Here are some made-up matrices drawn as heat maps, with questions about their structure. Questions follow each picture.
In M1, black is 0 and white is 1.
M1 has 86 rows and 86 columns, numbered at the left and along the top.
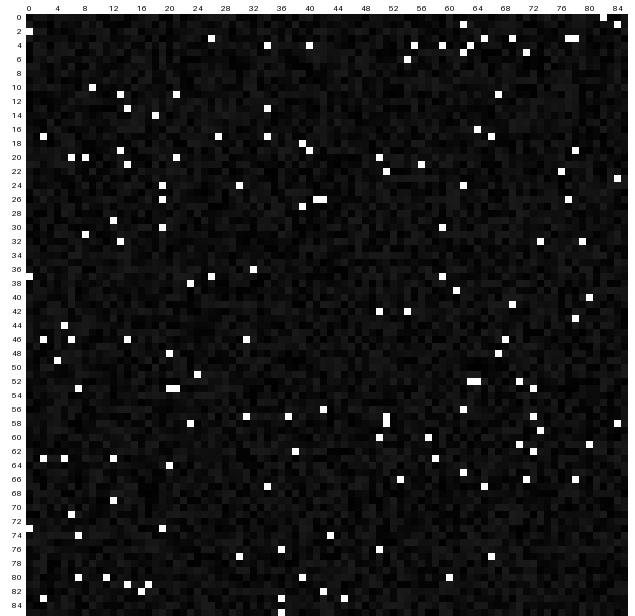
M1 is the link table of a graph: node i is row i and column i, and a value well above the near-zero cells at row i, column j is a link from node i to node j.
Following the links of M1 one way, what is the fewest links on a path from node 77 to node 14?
4
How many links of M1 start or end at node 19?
7
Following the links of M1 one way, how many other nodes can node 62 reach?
4
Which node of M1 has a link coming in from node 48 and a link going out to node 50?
node 20
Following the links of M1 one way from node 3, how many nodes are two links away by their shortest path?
7
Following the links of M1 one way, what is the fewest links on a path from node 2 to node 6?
6
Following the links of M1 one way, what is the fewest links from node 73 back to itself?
8
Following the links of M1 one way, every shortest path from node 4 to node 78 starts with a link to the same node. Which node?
node 59
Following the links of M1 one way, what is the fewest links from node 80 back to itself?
3
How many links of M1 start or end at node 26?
6
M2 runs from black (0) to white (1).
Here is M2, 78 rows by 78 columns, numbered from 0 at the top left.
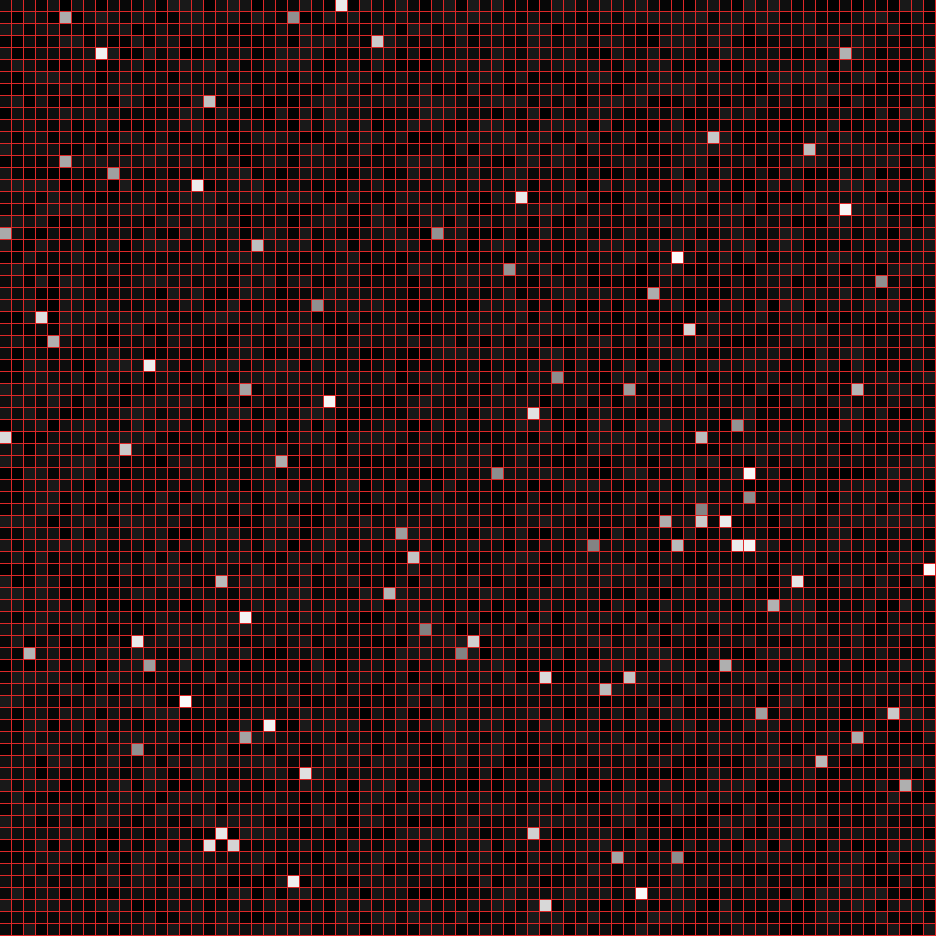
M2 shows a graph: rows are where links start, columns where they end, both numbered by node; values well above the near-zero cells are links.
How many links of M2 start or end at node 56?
5
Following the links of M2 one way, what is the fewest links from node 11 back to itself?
4
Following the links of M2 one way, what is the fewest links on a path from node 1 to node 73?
5
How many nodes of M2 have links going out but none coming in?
9
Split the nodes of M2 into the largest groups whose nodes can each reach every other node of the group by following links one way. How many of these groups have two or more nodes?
6
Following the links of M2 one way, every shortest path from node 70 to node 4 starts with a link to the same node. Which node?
node 19
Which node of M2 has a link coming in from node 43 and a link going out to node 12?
node 55
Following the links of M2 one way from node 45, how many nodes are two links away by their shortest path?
5
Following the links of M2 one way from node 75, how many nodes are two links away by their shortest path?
4
